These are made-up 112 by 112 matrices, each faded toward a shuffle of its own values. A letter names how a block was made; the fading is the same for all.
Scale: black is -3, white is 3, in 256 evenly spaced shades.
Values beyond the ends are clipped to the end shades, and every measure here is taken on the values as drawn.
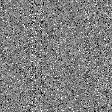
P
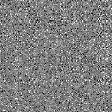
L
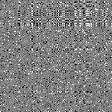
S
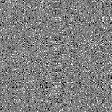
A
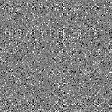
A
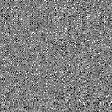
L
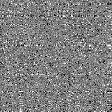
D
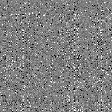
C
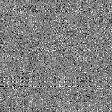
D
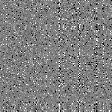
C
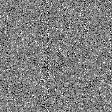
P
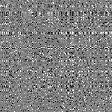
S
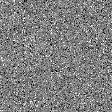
P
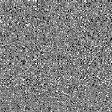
D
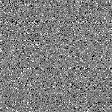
D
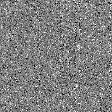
P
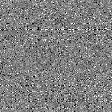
D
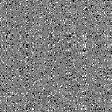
C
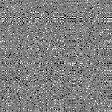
S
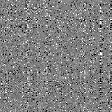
C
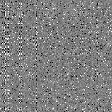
C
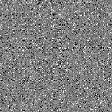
A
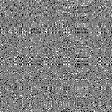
S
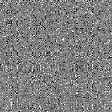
C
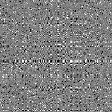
S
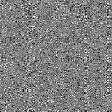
A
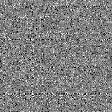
D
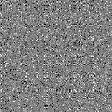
A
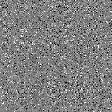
L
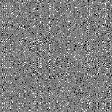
C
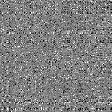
A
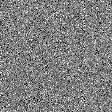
P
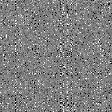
C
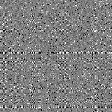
S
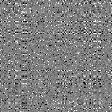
S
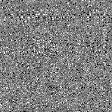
D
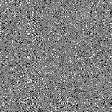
A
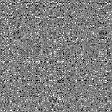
L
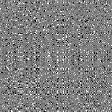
S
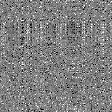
L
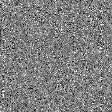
P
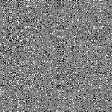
L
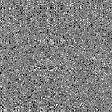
A
